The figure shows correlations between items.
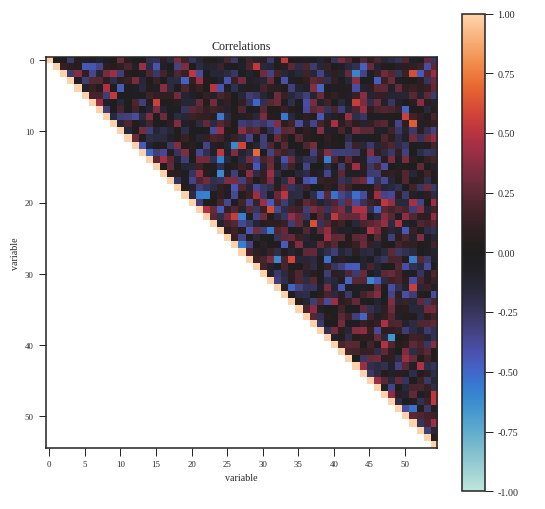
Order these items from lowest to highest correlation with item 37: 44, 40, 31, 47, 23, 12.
40, 44, 31, 12, 47, 23
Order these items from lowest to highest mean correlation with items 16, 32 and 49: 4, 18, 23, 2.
18, 2, 23, 4
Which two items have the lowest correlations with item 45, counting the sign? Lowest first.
31, 17
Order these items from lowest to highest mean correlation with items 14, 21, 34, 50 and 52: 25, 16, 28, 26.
26, 25, 16, 28
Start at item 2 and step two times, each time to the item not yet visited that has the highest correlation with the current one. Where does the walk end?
9
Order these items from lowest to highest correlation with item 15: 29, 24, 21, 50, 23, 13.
29, 13, 24, 23, 50, 21
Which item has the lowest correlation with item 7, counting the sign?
50
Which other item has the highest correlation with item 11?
54
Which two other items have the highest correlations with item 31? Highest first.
21, 16
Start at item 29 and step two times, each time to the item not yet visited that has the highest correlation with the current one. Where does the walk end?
24
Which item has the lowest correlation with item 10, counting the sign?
4
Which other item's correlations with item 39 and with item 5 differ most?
14
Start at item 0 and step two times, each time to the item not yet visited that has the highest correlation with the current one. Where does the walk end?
19
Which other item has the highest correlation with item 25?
39
